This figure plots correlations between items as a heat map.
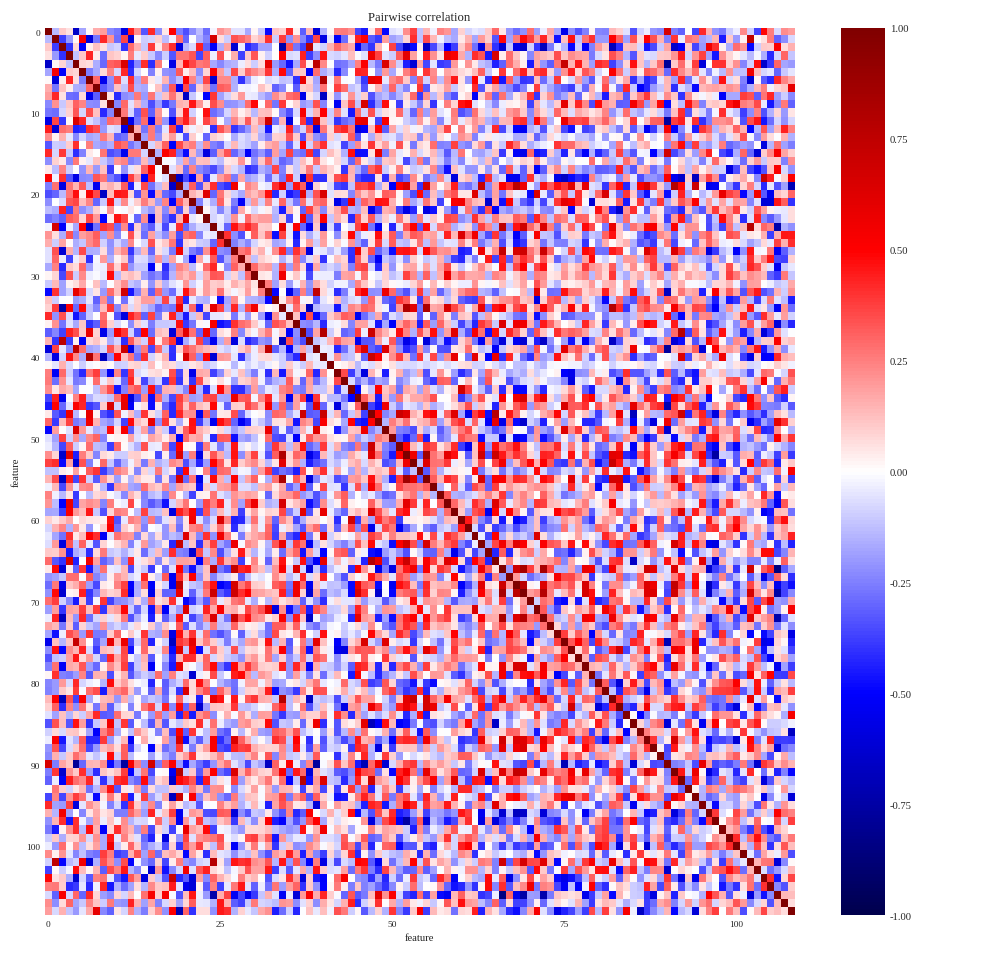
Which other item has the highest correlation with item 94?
19
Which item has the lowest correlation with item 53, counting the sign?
4
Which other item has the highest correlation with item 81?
20
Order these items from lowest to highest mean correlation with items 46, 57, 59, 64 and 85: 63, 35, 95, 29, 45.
95, 35, 63, 45, 29
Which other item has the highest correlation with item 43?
104
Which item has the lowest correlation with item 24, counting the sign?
106
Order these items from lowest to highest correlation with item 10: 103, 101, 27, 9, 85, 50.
101, 9, 85, 50, 27, 103
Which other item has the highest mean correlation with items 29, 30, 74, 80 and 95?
58
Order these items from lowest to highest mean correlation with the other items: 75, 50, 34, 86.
50, 86, 75, 34
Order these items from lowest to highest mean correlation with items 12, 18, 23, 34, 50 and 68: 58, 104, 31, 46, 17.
17, 46, 31, 104, 58
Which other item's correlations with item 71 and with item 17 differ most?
99
